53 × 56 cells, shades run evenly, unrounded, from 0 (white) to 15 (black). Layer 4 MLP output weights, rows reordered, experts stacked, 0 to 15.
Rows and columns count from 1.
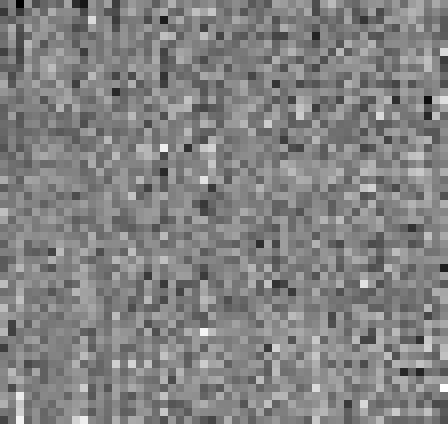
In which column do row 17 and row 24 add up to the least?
47
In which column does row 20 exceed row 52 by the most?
21
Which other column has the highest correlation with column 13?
7
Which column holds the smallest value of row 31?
40
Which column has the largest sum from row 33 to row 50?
14
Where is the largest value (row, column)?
1, 3
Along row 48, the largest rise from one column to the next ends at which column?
22
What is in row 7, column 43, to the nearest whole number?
4
